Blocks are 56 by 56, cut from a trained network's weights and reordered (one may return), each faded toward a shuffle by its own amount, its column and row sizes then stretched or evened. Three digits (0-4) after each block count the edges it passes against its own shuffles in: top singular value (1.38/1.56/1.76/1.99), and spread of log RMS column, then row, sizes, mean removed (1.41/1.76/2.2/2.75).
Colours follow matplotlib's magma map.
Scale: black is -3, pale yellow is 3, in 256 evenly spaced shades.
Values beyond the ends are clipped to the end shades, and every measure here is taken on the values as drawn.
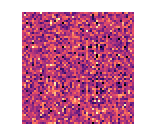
3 2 0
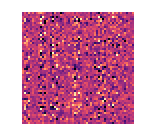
0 4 2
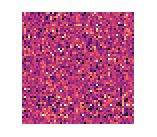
0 2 3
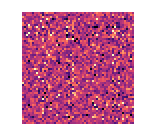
1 2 1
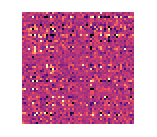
2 3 4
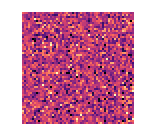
2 2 0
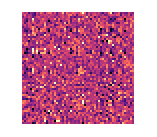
3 2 1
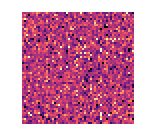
0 1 1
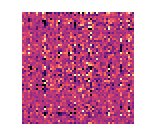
0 4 4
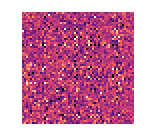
3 2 2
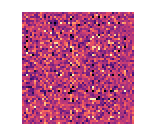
2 3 2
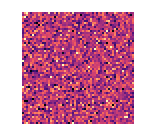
0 0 1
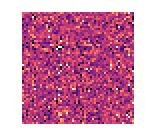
2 2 1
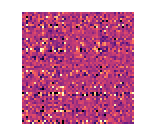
2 3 4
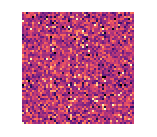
1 2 0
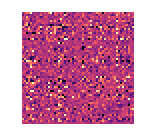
2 3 4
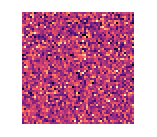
0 0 2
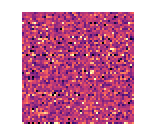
1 0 3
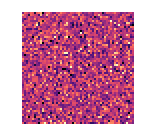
1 0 1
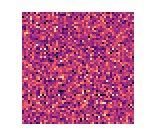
3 0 1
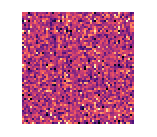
2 3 1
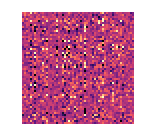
2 4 2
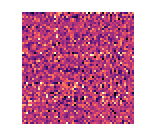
2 1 3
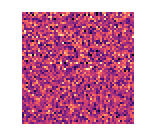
0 0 2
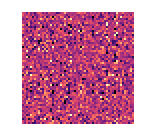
2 3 2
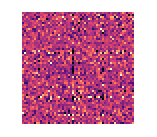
1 2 3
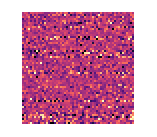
1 0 4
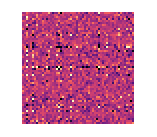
3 3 3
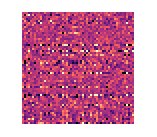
4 1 4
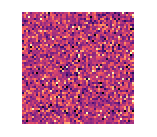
2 0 0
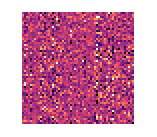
0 4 0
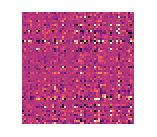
3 4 4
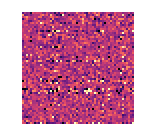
1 2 3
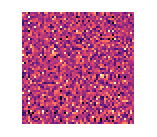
3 2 1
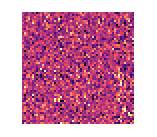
3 3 0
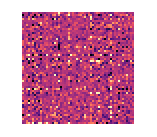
0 4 4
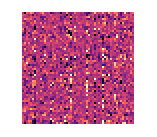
0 4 2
